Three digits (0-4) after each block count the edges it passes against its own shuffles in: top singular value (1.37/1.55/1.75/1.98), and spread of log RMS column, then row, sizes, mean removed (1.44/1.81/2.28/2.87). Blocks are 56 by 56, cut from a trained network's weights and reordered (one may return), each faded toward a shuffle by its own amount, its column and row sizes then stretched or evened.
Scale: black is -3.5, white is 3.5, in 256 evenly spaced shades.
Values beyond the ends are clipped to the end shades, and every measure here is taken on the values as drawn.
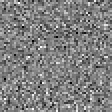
0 1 2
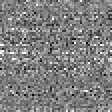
1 1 3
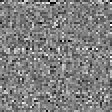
3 1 2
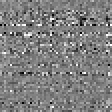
0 2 4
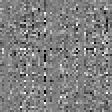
3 4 2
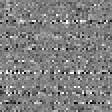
0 1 4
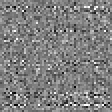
4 2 3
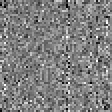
1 3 1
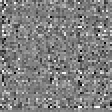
1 3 3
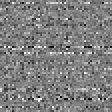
3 1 4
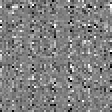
3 4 3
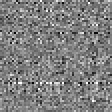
4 1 3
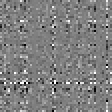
4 4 3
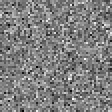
0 1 0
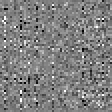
0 4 2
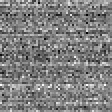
3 1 2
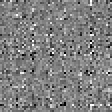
1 3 3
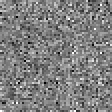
1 1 2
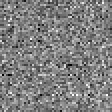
0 0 2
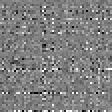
2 2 4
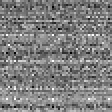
4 1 3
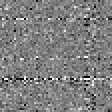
4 2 3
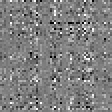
2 4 3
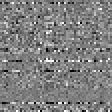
4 1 4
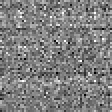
1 2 1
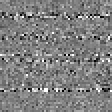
3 0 4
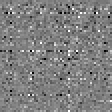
1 1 3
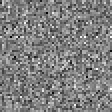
0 0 1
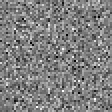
0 3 0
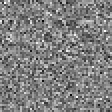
3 0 0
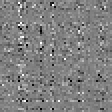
0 3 3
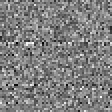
4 0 2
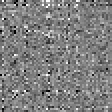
2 3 2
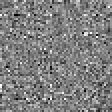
2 1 2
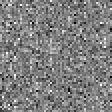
0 3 0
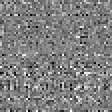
3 2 4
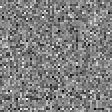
0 1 2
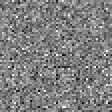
1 0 1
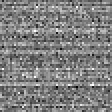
4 2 1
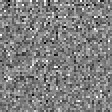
2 1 2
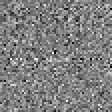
2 1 2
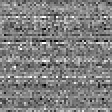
4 1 3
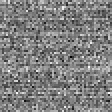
2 0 0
